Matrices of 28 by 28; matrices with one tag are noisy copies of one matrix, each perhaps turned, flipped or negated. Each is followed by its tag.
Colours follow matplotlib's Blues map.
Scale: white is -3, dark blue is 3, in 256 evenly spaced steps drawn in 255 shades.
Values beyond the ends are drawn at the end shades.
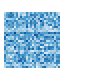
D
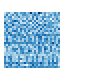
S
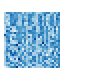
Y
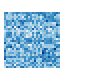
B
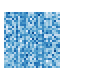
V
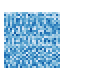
S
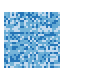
D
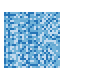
S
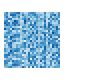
V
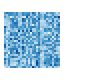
D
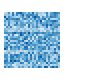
D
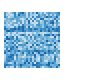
D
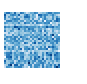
V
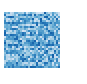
Y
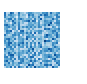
V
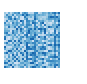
S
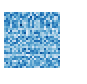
V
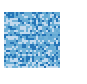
Y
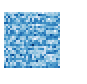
Y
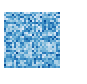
B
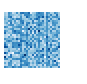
V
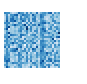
D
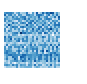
S
